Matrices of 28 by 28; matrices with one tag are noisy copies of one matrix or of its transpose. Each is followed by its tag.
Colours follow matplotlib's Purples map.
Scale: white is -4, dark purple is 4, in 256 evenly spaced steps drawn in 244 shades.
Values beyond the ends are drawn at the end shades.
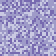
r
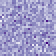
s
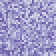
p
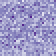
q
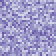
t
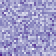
t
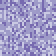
t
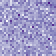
p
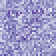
q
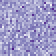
t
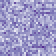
t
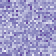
t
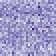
q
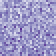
p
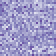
r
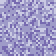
p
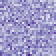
t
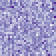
t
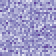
t
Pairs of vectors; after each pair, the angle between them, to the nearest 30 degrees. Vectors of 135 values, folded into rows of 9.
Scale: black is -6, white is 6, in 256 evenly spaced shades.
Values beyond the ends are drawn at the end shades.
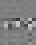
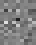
60 degrees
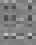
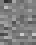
120 degrees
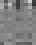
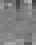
30 degrees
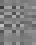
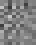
150 degrees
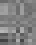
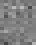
60 degrees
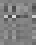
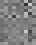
120 degrees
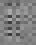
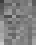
60 degrees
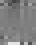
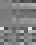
90 degrees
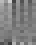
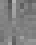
120 degrees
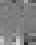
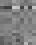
120 degrees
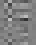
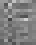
150 degrees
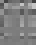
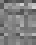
30 degrees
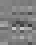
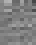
120 degrees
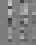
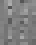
30 degrees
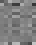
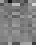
150 degrees
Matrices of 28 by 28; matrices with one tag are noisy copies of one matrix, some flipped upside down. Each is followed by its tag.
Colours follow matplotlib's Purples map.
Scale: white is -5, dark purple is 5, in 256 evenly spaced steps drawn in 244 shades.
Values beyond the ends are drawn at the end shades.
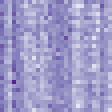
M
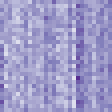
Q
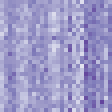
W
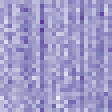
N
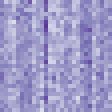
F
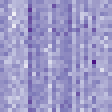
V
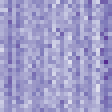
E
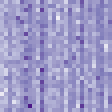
N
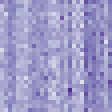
W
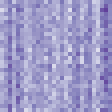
E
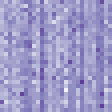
N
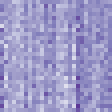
Q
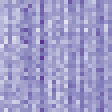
N
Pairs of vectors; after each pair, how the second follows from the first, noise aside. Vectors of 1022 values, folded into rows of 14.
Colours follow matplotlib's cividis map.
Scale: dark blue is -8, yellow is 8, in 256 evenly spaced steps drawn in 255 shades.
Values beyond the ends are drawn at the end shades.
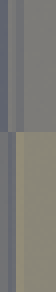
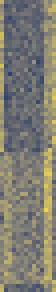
wrapped around, negated, scaled up.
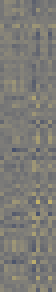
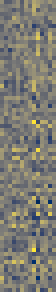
negated, scaled up.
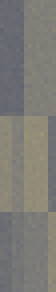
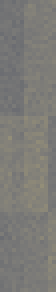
shrunk.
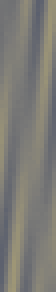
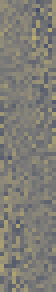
sign-scrambled.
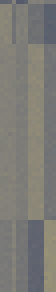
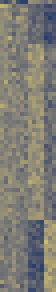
scaled up.
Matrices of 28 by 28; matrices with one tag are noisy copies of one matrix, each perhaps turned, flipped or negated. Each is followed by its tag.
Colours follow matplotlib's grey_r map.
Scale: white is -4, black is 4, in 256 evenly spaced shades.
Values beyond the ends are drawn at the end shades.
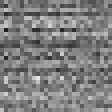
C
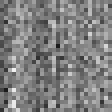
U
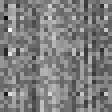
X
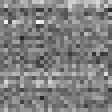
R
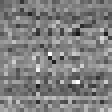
C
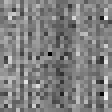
X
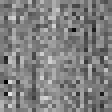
X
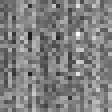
C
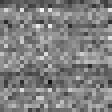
R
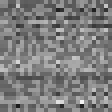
X
